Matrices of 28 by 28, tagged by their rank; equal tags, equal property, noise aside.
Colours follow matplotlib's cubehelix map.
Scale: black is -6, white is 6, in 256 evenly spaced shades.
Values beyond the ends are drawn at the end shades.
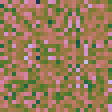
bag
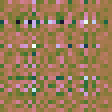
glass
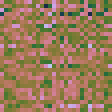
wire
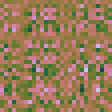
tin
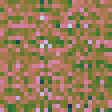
wire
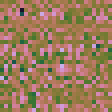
bag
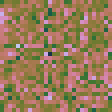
bag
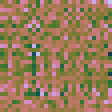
wire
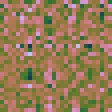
wire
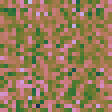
bag
